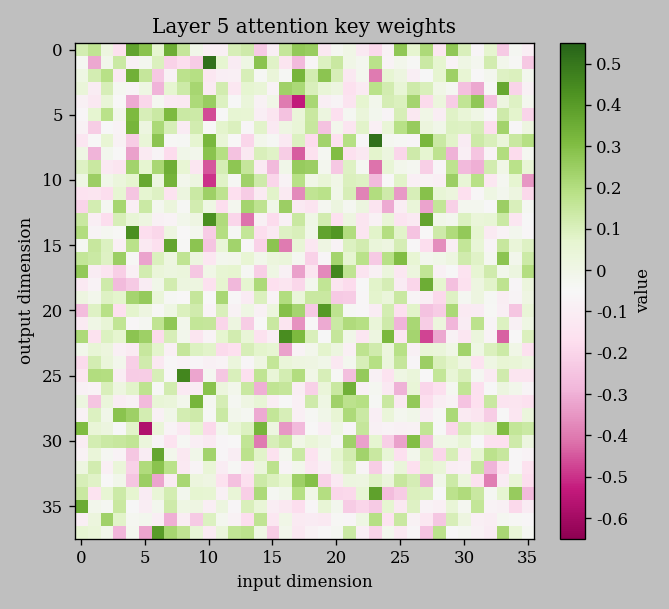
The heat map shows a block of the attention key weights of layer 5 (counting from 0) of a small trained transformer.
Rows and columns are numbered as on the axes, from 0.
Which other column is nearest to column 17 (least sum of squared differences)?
29
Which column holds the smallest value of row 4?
17
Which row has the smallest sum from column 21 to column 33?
22
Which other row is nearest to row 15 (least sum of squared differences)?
5
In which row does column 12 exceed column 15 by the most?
9
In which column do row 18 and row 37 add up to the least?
3
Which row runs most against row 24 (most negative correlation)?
35
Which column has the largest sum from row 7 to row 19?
11
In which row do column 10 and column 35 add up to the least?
10
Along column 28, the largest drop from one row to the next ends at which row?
15
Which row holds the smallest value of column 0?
20
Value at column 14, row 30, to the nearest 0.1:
-0.4
